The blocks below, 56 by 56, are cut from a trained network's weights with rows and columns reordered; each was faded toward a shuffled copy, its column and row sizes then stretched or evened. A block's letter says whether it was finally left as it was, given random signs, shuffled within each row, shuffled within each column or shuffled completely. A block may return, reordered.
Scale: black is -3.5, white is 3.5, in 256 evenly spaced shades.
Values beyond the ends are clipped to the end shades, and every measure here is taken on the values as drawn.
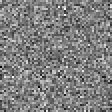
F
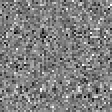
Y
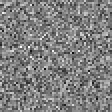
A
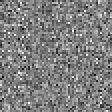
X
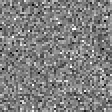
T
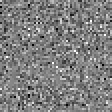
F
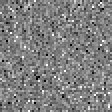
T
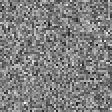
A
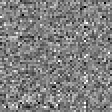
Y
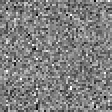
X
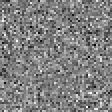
F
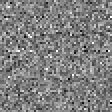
A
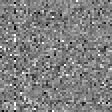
F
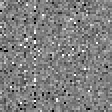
X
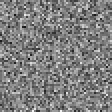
A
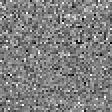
A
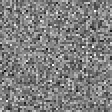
T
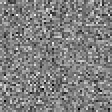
Y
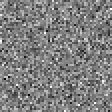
T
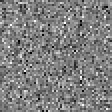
X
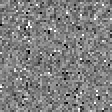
X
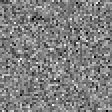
T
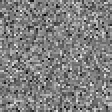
T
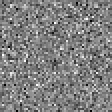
F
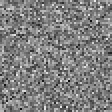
T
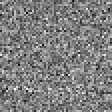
A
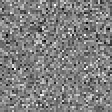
Y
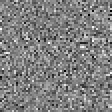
F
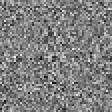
Y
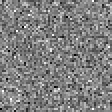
T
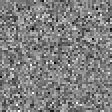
A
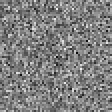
A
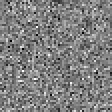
X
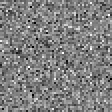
T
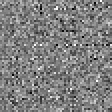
Y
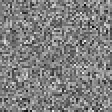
Y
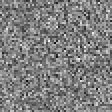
X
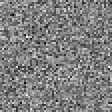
A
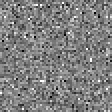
A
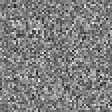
Y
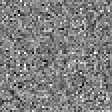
Y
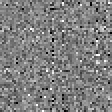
F
